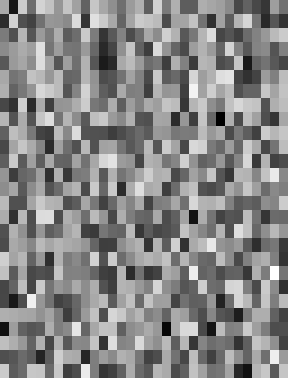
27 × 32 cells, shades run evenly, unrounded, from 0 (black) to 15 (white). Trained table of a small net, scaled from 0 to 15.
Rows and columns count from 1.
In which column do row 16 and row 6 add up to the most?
5
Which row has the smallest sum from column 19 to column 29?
16
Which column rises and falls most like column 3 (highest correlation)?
23
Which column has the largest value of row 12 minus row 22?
2
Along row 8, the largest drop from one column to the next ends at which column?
4
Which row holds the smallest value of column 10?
26
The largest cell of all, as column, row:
31, 20
